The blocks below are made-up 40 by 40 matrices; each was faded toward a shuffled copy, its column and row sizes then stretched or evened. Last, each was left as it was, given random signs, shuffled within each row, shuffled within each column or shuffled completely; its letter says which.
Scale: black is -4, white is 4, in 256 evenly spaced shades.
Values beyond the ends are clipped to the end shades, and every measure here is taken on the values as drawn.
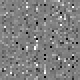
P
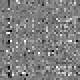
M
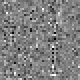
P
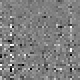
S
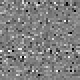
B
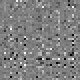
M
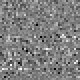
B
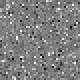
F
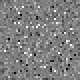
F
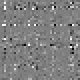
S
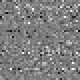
B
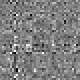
M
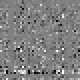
S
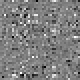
M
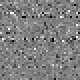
B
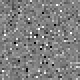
F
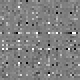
S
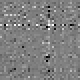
M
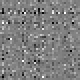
S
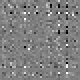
M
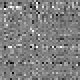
M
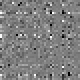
M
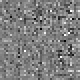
S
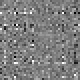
S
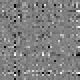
M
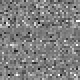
B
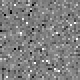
F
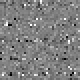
B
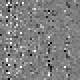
P
